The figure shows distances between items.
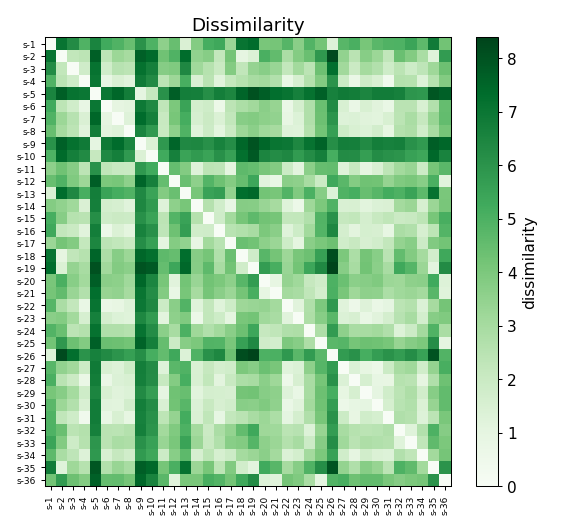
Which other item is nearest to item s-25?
s-36
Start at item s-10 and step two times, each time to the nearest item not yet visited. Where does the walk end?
s-5
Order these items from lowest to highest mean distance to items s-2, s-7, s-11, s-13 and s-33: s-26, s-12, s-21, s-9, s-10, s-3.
s-3, s-21, s-12, s-26, s-10, s-9
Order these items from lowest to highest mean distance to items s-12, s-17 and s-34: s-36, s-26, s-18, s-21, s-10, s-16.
s-21, s-16, s-36, s-18, s-26, s-10
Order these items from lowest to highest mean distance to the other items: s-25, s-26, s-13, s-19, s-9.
s-25, s-19, s-13, s-26, s-9
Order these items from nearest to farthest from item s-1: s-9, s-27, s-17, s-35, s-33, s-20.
s-17, s-20, s-27, s-33, s-9, s-35
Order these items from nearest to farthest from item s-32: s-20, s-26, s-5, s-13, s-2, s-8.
s-8, s-20, s-2, s-13, s-26, s-5
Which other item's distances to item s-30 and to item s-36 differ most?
s-27
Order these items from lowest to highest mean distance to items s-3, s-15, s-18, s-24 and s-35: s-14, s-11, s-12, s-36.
s-14, s-11, s-12, s-36
